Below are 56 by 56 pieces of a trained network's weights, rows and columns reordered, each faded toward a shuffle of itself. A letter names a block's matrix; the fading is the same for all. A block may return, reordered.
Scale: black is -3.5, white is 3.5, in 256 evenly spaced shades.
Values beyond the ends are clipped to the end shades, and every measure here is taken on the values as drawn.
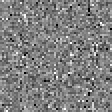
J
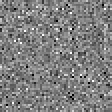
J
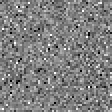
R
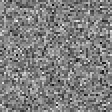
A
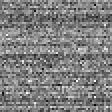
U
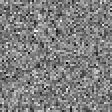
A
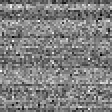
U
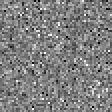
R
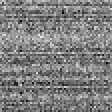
U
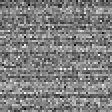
U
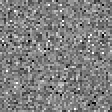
J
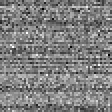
U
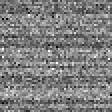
U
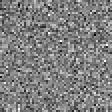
A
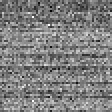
U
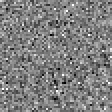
R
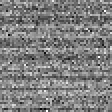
U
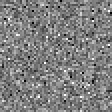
R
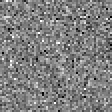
R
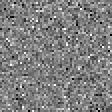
R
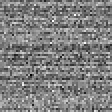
U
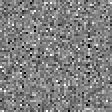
J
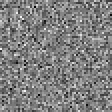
A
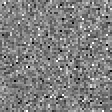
R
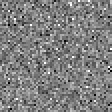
R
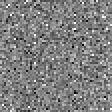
J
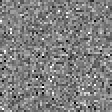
J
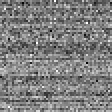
U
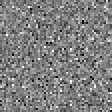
J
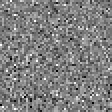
J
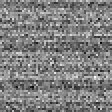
U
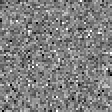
R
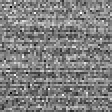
U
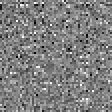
J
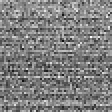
U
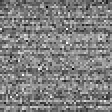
U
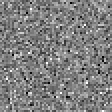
R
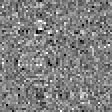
J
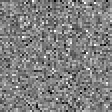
R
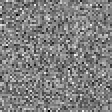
A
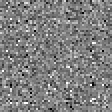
J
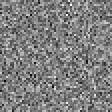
A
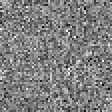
A
